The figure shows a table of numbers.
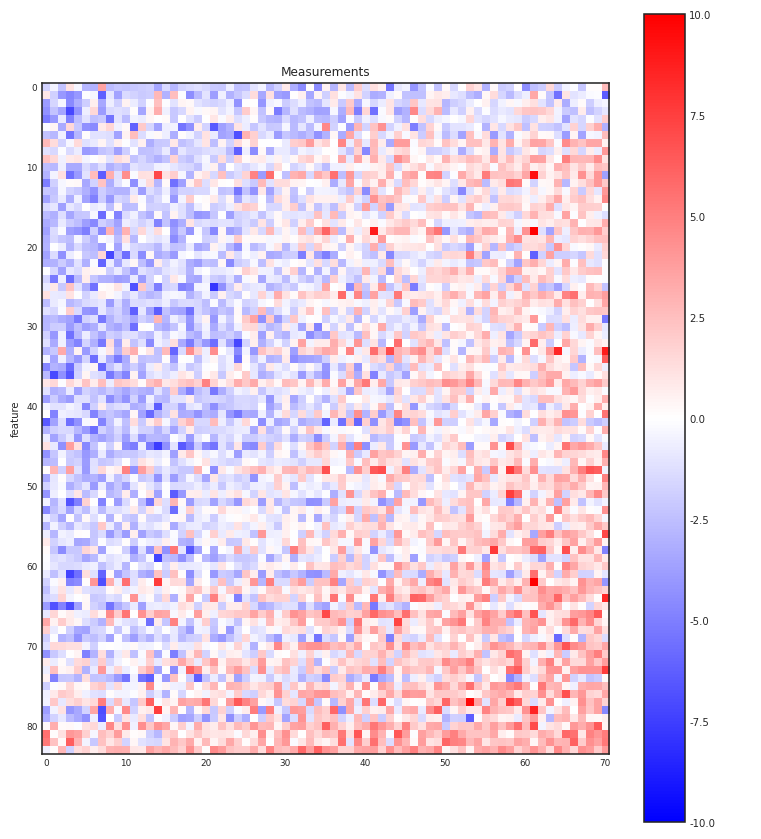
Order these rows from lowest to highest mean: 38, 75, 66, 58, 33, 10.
38, 10, 58, 33, 75, 66
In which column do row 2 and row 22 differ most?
65
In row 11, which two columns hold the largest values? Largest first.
61, 14
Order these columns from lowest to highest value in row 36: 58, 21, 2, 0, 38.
2, 0, 58, 21, 38
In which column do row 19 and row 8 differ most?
24
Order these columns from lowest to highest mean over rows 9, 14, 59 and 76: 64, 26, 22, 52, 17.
17, 26, 22, 52, 64
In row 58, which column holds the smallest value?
18
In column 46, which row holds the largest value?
64
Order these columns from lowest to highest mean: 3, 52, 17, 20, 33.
3, 17, 20, 33, 52
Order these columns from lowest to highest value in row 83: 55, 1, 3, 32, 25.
3, 1, 25, 55, 32
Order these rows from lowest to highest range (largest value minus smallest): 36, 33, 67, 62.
36, 67, 33, 62
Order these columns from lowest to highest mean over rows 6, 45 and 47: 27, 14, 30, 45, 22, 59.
14, 22, 30, 27, 45, 59
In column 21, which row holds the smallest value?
25
